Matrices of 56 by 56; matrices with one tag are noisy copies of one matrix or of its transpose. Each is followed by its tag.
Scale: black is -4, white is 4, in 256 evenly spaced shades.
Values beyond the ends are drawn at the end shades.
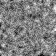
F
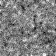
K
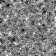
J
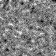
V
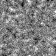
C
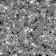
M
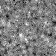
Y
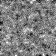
M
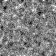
J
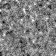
V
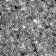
Y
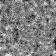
F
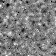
J
